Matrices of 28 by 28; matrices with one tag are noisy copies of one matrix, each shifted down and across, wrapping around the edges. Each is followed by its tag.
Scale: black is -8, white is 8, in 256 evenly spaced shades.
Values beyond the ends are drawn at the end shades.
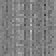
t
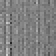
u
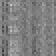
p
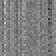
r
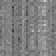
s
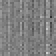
u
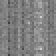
s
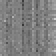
s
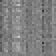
s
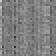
t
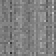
t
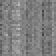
s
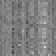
s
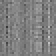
t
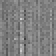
u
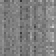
s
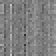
t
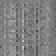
t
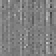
u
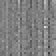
u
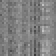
p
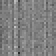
u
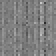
u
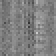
p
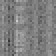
p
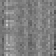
p
